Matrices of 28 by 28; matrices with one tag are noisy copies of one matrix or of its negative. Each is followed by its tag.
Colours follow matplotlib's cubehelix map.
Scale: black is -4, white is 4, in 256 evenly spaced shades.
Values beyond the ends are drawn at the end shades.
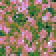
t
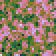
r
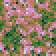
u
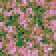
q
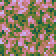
t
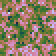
q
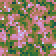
q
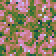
t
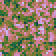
r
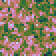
r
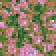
q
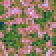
u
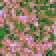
r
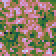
u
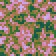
t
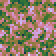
t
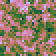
t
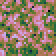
q
